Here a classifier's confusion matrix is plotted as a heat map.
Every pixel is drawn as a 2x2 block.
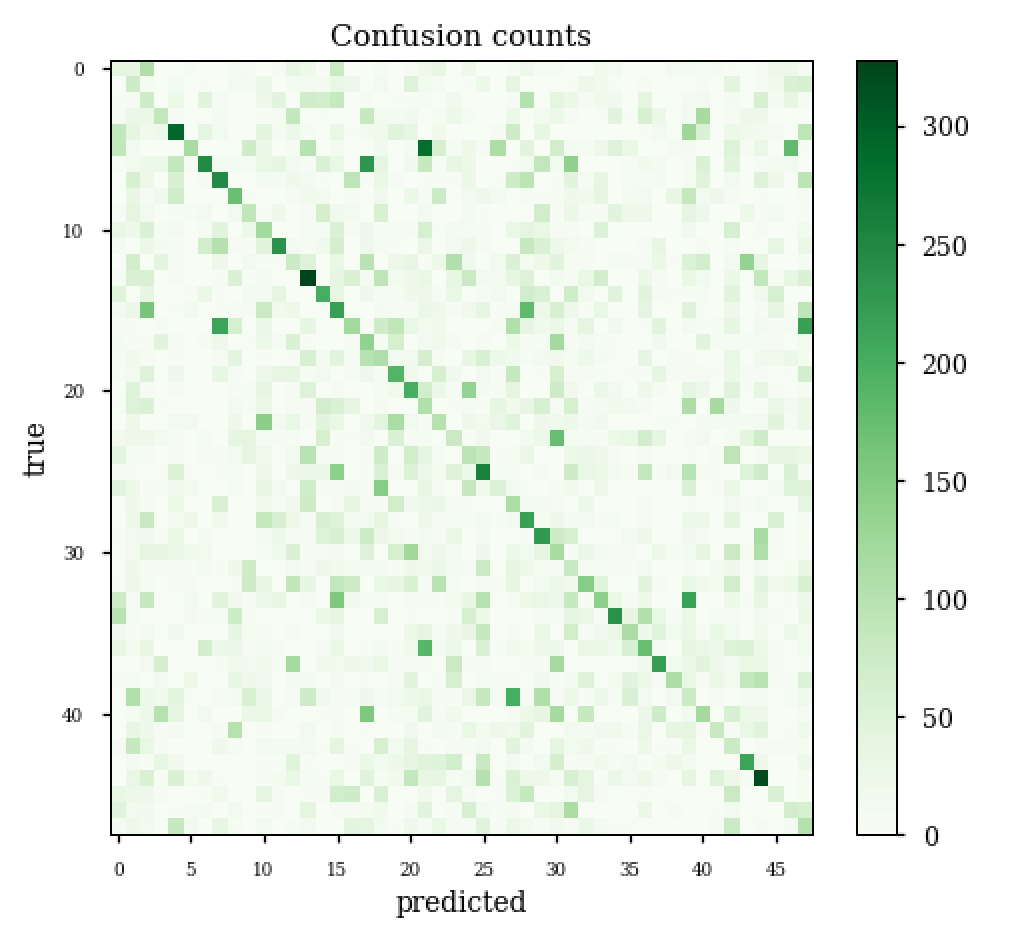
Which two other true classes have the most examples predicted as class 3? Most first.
40, 37
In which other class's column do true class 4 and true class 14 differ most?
39
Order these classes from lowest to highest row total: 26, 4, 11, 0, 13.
0, 26, 11, 4, 13
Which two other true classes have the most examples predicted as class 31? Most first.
6, 46
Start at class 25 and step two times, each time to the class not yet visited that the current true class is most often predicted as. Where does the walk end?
28
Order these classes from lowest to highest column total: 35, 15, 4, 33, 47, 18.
35, 33, 4, 18, 47, 15
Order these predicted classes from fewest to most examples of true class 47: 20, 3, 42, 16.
3, 20, 16, 42
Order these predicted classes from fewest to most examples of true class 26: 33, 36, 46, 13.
36, 33, 46, 13
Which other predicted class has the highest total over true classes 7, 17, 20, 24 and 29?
30
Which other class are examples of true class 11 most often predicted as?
7
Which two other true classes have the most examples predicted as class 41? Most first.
21, 44
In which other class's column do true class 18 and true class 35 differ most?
17
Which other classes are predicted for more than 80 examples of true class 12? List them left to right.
17, 23, 43
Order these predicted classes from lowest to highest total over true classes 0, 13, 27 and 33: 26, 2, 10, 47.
26, 10, 47, 2
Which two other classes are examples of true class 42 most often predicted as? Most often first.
1, 18
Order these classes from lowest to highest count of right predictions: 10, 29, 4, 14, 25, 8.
10, 8, 14, 29, 25, 4
